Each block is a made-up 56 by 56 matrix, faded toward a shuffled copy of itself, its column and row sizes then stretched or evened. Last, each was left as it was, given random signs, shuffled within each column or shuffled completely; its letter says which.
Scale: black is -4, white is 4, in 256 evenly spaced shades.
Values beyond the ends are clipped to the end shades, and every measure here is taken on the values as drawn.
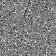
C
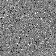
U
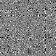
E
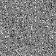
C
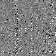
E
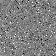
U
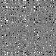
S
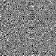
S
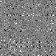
S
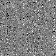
C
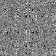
S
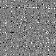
E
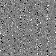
C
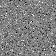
U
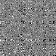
S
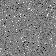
U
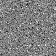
U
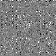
S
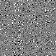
E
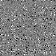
E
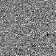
E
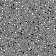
U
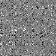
E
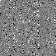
C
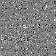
E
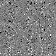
C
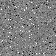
U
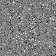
C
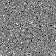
U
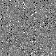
C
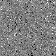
C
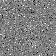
U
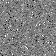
U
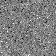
U
